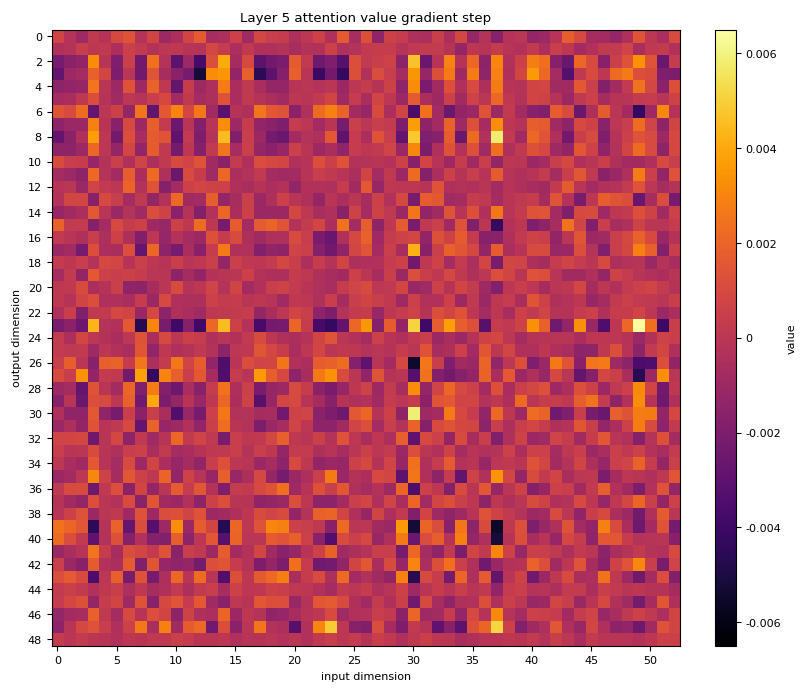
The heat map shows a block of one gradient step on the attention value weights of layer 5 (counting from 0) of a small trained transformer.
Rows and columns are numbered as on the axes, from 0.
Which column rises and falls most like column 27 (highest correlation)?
9
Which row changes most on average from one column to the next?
23
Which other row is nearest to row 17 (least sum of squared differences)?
28
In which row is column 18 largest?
39
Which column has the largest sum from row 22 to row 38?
30
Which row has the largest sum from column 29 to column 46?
3
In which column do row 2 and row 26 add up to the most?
45
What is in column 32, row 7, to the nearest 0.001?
-0.001
